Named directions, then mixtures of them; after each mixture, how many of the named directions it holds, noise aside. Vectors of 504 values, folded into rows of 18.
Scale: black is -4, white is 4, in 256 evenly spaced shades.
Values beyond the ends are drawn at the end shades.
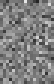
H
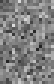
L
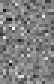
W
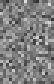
one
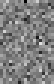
two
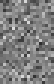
three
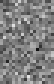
two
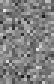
two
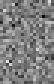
three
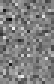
one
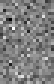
one
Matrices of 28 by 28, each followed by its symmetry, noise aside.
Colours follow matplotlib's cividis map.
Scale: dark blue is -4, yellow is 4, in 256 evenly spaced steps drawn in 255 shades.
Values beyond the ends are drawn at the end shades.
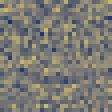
mirrored left to right.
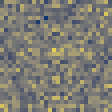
mirrored left to right.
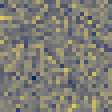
symmetric across the other diagonal.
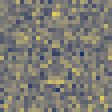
mirrored left to right.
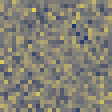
symmetric across the other diagonal.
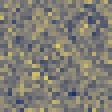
symmetric across the other diagonal.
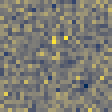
symmetric.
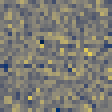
same after a half turn.
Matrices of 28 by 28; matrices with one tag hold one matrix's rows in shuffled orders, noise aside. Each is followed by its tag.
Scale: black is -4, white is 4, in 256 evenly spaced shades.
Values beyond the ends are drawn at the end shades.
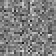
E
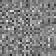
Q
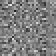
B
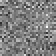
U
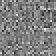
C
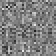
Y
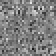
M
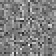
E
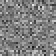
M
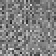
Q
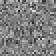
M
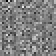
Y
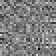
U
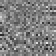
U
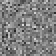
Y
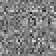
M
